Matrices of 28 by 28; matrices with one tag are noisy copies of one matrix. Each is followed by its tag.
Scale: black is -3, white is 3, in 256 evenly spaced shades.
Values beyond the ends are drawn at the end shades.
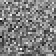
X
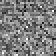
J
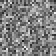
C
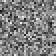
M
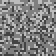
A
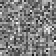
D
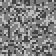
C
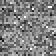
J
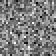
C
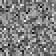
C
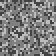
C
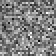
J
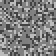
D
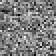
J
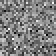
C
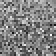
X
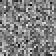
C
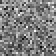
A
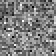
J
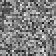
J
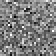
X
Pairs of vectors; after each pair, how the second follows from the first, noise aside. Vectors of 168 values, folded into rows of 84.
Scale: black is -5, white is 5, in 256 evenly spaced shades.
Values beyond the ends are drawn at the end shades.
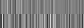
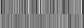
reversed, partly zeroed.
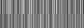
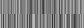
reversed, negated.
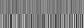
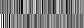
wrapped around, scaled up.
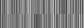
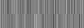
negated, shrunk.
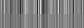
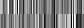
wrapped around, scaled up.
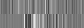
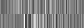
copied.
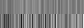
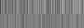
reversed, negated, shrunk.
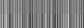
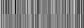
reversed, negated.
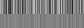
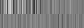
negated, partly zeroed.
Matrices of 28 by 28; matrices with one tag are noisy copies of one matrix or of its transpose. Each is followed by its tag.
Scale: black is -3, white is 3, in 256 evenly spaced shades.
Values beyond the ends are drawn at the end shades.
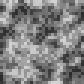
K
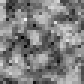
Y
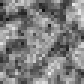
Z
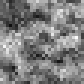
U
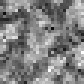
Z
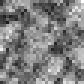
Z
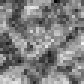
Z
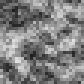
U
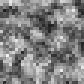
Y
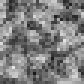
Y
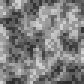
K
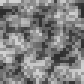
Y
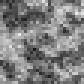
U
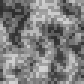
U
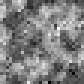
K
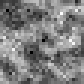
U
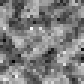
Z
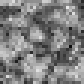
Y
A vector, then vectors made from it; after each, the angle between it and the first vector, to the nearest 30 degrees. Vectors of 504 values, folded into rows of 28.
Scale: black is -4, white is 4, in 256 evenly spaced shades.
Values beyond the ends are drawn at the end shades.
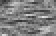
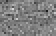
60 degrees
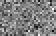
90 degrees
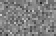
90 degrees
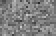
60 degrees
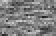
150 degrees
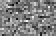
120 degrees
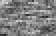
150 degrees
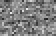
60 degrees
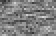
30 degrees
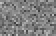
90 degrees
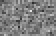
60 degrees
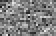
60 degrees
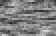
30 degrees
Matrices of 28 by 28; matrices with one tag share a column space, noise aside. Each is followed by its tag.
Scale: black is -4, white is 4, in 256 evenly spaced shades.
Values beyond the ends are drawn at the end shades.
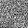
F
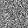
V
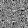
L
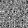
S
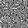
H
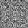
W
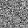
H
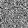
H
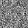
V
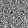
S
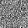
S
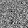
S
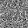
V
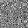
W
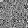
W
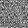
F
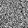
F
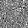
H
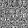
V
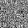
S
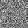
W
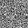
F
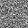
F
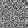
W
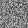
F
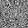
V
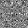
V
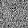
H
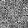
H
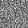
H
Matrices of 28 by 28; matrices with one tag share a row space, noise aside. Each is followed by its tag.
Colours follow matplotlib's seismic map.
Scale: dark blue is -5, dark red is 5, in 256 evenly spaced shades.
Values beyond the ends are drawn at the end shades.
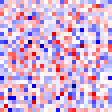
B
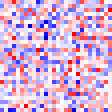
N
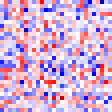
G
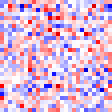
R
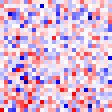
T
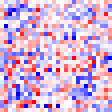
T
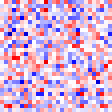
N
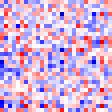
G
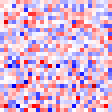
T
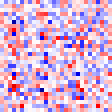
N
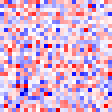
T
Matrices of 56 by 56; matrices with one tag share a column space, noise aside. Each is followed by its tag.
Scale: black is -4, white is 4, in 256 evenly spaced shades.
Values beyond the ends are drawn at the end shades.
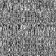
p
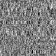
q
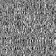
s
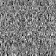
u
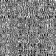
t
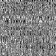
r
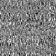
u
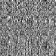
r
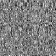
p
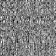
r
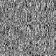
p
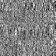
p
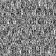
q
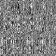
s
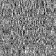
q
